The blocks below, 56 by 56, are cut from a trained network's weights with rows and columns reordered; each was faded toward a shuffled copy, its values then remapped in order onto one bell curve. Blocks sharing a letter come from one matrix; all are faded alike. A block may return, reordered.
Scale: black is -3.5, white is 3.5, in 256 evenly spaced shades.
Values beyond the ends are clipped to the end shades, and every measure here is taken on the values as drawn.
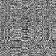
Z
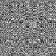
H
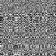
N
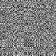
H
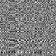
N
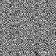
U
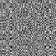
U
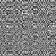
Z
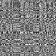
N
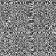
Z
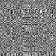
Z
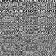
N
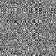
H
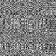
U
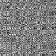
U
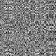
U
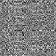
Z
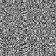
U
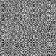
U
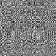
Z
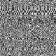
Z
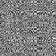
H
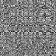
Z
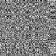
H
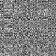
Z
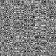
H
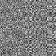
H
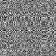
N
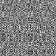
Z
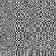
U
